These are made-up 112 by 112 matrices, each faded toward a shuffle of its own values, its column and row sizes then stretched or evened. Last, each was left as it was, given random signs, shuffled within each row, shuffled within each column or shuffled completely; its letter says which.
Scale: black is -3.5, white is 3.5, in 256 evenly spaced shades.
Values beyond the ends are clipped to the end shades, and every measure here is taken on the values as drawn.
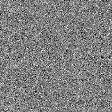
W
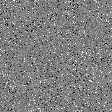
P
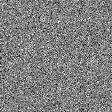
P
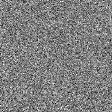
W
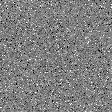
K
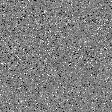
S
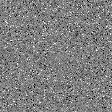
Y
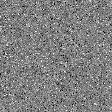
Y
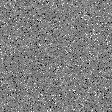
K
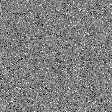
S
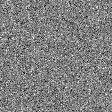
S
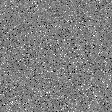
S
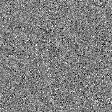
Y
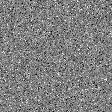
K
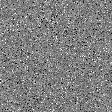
K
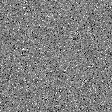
K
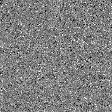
Y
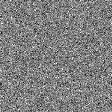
W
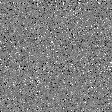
S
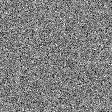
K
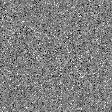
Y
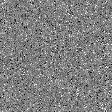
P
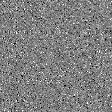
W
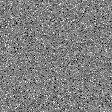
S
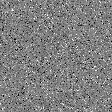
K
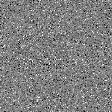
W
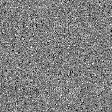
W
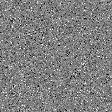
W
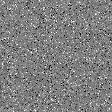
P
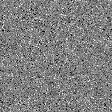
W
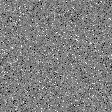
K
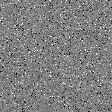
P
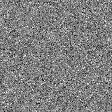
S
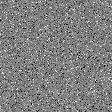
K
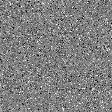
Y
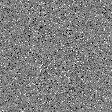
P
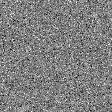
P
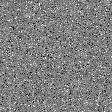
K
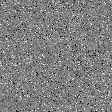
S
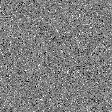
Y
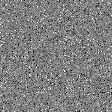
W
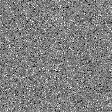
W
